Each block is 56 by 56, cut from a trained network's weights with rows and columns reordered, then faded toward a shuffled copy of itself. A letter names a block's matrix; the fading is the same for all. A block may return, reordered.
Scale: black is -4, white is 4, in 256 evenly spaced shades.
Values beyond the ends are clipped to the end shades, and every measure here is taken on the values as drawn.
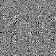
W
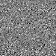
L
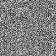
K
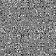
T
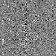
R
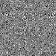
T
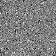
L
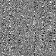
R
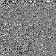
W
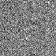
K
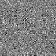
T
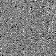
R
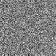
K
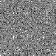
T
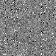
R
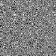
T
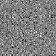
W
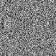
K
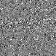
L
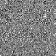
T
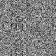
K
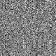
K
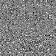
L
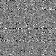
L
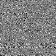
L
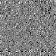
W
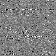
L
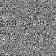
T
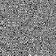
T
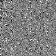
R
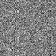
K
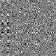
W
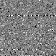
L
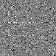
R
